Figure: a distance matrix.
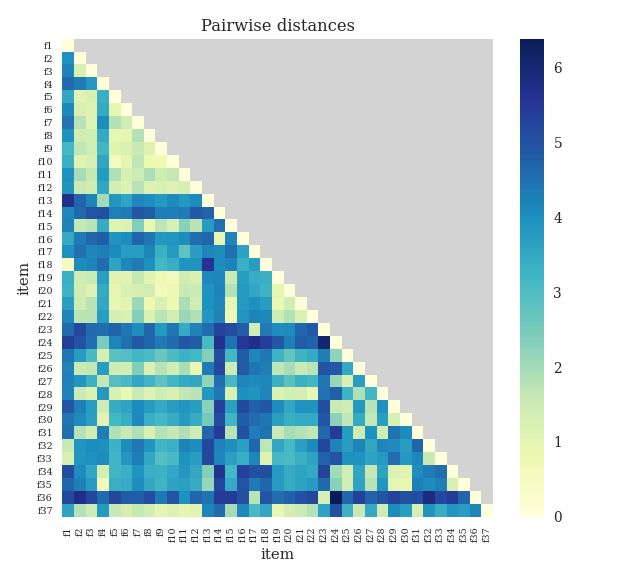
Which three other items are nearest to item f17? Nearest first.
f23, f36, f11
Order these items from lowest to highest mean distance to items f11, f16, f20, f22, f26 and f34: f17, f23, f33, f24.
f33, f17, f24, f23
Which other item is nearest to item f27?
f25
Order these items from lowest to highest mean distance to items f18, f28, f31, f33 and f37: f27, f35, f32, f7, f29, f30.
f7, f32, f27, f30, f35, f29
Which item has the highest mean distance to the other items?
f36
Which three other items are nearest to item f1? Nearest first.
f18, f33, f32
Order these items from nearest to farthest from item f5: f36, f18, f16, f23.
f18, f16, f23, f36
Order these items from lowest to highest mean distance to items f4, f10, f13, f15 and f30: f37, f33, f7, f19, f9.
f9, f19, f37, f7, f33
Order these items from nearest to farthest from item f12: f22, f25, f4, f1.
f22, f25, f4, f1
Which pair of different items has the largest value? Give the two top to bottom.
f24, f36
